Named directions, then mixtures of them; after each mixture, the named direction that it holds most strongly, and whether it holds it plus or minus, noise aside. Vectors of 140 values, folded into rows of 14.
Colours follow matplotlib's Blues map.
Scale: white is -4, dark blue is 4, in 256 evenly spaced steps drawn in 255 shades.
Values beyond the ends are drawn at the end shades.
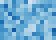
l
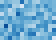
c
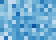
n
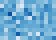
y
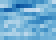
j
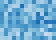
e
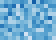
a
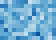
l, plus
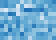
j, minus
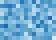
a, plus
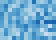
e, plus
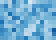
l, plus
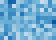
n, minus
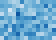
c, plus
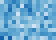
n, minus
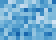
e, minus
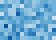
c, plus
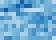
j, plus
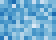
n, minus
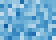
c, plus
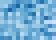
e, minus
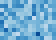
l, plus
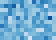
a, plus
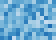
e, minus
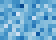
c, minus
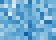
a, minus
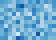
y, minus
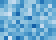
n, plus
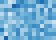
n, plus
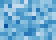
l, minus
